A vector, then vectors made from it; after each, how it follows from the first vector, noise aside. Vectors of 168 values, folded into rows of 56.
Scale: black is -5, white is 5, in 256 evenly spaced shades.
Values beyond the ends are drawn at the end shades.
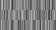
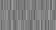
negated, shrunk.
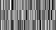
scaled up.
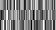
reversed, negated, scaled up.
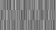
reversed, negated, shrunk.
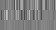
reversed, negated, partly zeroed.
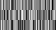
scaled up.
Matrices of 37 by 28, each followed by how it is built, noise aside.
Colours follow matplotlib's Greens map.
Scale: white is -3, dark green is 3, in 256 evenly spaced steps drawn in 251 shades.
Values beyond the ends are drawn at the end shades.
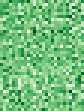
low rank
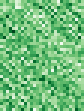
Toeplitz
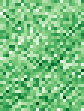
Hankel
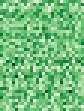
repeating columns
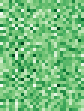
low rank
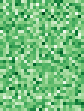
noise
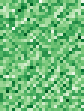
Hankel
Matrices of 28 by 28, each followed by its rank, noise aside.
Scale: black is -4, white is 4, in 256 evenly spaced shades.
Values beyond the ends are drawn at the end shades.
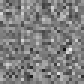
six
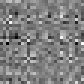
four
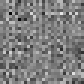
six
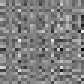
three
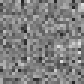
eight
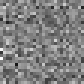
six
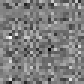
four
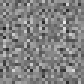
six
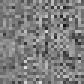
six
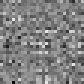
six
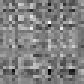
three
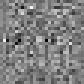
six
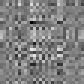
three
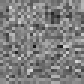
eight
